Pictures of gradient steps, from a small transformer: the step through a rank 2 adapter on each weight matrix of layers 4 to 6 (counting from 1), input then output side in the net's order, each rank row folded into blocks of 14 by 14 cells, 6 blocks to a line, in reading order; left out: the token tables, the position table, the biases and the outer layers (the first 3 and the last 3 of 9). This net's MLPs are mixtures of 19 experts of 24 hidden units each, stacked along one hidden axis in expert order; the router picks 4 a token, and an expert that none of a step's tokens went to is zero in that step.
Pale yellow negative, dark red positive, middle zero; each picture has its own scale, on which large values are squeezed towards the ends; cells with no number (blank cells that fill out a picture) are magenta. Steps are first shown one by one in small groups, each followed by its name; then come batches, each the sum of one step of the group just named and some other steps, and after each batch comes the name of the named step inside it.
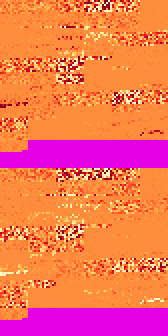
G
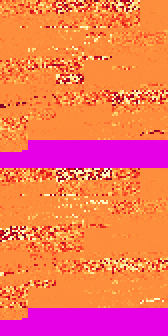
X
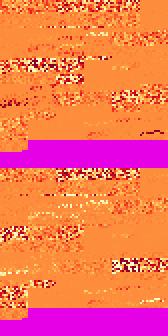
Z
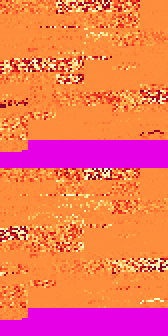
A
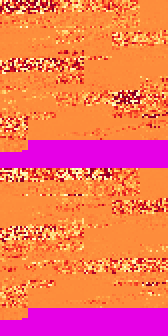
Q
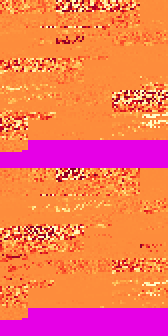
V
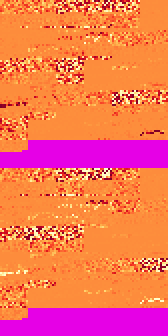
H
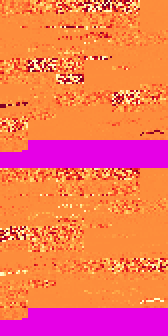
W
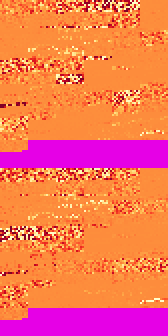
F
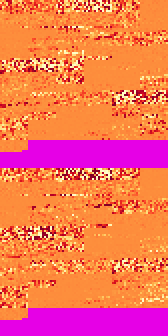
A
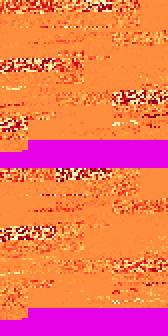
Q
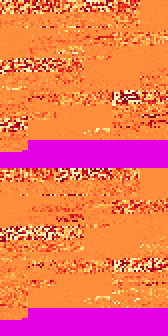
Q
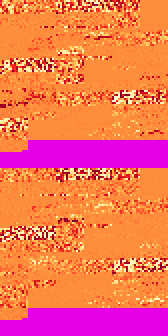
A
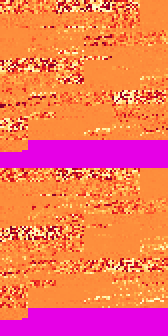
F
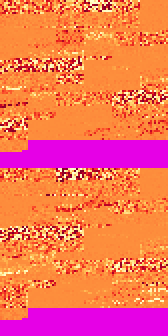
G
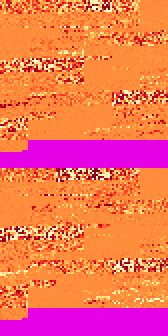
G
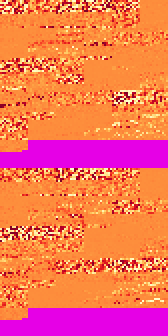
F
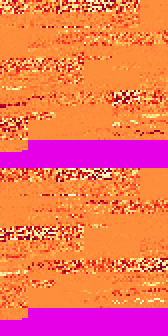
H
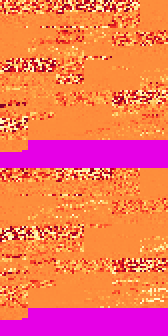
F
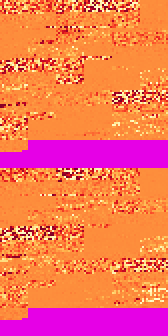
F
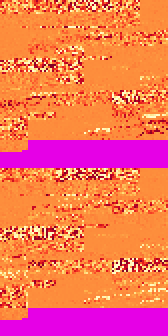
Z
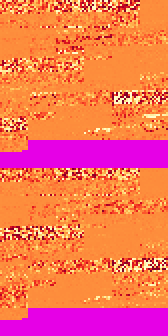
V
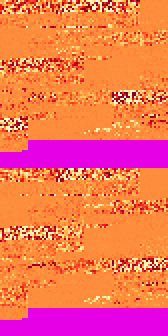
Q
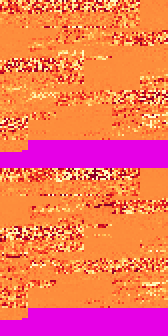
V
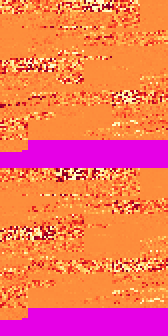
F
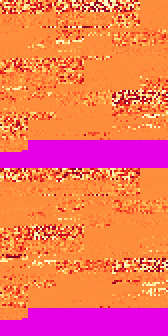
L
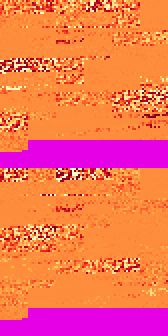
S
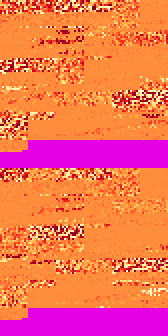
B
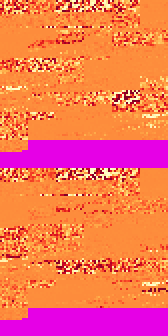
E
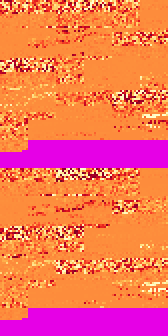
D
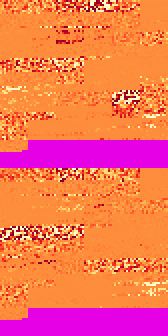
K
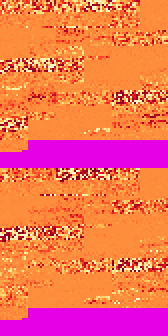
S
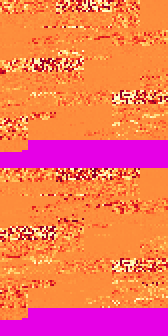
L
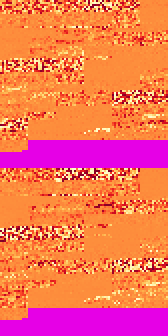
K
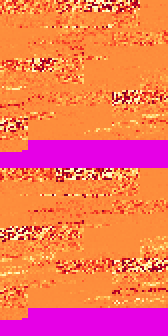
E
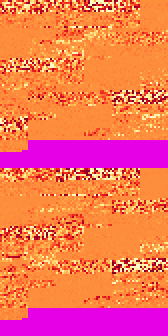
L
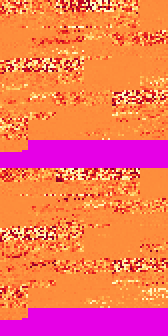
B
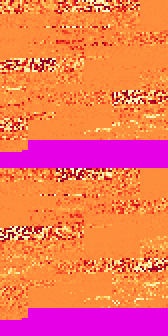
K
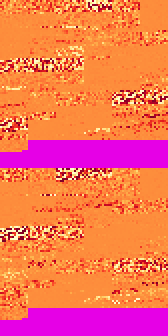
S
